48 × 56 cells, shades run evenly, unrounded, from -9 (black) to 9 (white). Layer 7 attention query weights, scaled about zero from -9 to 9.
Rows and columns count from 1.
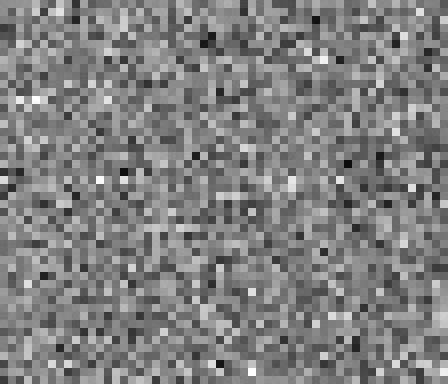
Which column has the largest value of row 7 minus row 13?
7
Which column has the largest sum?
5
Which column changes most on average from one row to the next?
9
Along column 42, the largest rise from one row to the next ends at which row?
40
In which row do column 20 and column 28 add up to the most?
47
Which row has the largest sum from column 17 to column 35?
29
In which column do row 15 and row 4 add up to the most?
50
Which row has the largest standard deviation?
46
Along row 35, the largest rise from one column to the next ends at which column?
51
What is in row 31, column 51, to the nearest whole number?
6
